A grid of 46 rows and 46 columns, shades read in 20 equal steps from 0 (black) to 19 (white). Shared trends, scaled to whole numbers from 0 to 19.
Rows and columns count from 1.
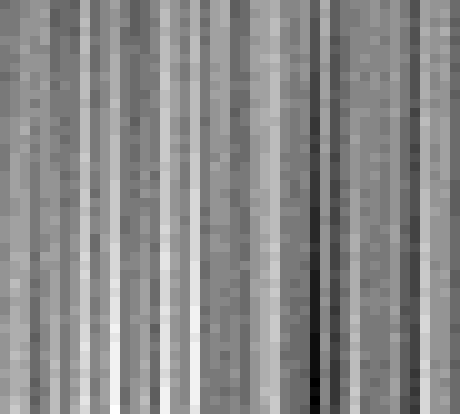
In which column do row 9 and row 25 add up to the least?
32
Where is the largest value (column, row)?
12, 46
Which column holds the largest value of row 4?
28
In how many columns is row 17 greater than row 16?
6
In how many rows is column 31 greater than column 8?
16
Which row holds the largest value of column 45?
4
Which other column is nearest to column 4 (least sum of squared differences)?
31
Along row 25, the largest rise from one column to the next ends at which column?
43
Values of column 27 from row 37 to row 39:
13 13 13
